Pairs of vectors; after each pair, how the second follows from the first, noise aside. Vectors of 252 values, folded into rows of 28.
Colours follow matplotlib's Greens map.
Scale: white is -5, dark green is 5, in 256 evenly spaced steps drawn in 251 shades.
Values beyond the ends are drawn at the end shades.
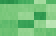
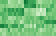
wrapped around.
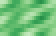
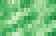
reversed, negated.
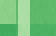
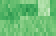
wrapped around, partly zeroed.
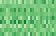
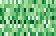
scaled up.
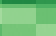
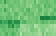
wrapped around, partly zeroed.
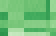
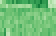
reversed, negated, partly zeroed.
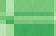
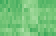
wrapped around, shrunk.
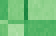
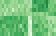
reversed, negated.
